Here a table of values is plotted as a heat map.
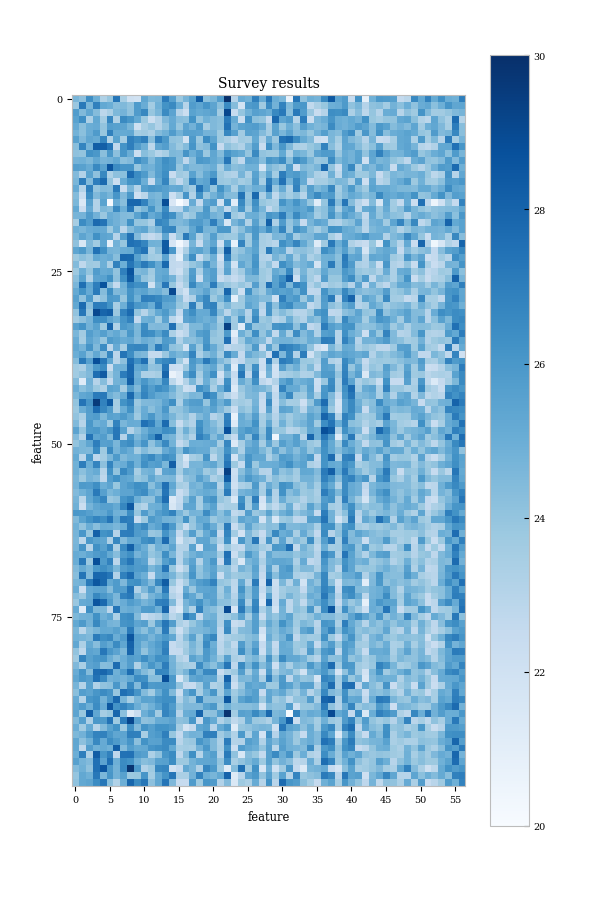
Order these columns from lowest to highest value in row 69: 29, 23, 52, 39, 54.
52, 23, 29, 39, 54
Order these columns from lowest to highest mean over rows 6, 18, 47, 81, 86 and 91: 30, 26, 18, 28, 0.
0, 18, 26, 28, 30
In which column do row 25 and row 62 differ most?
14
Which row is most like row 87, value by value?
48
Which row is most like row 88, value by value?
10
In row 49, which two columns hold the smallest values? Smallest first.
29, 38
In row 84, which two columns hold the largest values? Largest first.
13, 22
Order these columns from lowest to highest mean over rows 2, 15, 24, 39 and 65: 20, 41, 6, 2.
41, 2, 6, 20
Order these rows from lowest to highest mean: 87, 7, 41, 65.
41, 65, 7, 87
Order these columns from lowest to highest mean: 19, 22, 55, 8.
19, 22, 55, 8
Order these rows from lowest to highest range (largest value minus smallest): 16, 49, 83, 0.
16, 83, 49, 0
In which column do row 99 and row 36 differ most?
36
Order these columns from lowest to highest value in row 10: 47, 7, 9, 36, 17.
9, 17, 47, 7, 36
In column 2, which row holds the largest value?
89
